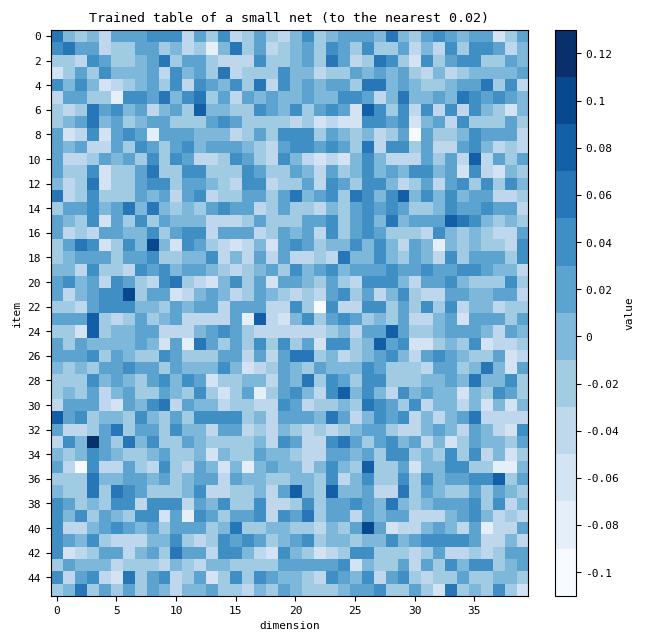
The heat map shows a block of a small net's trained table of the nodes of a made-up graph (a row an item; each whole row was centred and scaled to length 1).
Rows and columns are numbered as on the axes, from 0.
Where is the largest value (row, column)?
33, 3
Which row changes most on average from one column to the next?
6
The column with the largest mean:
26
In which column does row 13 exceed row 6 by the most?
25
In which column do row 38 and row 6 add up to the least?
38
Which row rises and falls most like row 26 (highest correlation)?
20
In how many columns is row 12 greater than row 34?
18
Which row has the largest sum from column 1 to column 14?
14
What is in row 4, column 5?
-0.04
